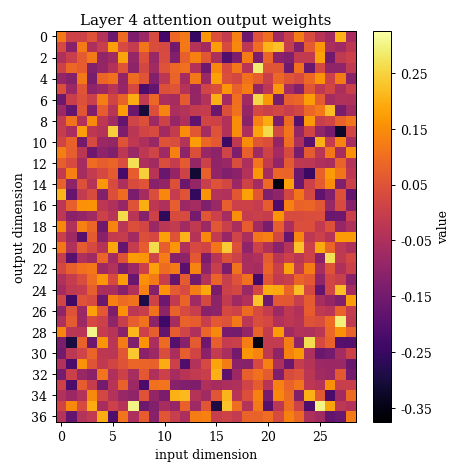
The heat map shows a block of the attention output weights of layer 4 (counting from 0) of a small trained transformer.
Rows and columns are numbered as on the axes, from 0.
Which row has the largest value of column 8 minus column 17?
13
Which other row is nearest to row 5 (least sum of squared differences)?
18
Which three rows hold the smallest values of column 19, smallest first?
29, 23, 2
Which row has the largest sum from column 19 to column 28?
24
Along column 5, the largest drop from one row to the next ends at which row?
10
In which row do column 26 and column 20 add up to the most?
21
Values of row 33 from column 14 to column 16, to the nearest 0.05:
-0.05 -0.05 -0.05
